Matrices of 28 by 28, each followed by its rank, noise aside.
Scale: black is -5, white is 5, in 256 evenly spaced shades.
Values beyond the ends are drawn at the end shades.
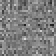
five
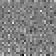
five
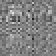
four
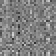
five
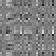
two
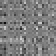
two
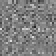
four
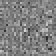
five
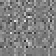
four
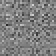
four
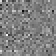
five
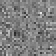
five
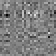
three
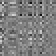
two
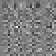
four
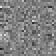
four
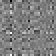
three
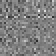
five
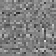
five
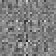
four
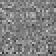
five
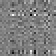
two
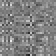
two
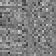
four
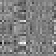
two
